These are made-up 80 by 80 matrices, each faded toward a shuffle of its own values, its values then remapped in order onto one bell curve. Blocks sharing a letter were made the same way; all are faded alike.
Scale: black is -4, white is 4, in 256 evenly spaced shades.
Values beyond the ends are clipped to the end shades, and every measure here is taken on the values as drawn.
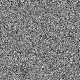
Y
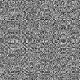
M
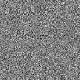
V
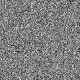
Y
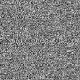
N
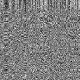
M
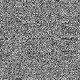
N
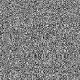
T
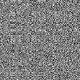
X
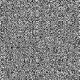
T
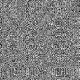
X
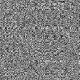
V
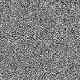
N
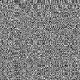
M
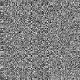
X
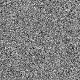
Y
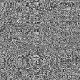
T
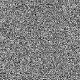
N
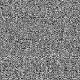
N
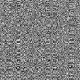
M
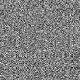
T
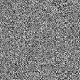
T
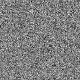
Y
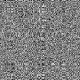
M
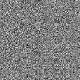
X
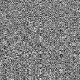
X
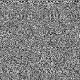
N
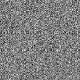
V
